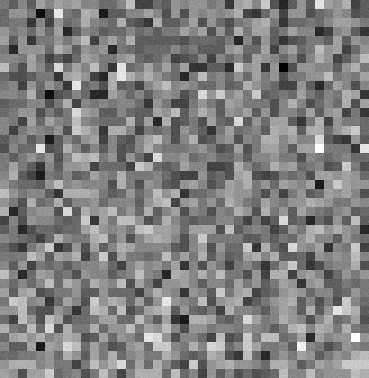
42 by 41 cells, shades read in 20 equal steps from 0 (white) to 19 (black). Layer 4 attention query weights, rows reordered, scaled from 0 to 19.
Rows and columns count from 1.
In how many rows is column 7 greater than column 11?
21
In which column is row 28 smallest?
33
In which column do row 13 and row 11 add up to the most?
41
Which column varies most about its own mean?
36
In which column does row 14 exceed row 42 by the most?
18
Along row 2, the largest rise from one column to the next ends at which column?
12
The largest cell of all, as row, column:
8, 32
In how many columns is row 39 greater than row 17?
14
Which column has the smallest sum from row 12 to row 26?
10
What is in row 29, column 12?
4
